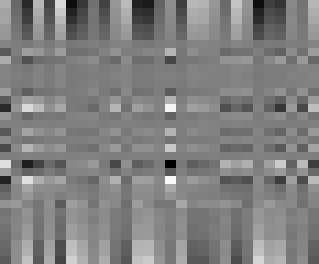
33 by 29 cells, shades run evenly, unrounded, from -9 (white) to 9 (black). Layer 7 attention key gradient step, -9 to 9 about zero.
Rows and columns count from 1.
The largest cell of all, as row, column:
21, 16
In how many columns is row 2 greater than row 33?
16
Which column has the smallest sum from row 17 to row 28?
3
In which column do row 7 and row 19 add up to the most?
1
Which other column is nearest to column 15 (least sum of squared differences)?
2
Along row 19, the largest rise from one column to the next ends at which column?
17
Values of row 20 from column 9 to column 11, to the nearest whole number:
0 0 0
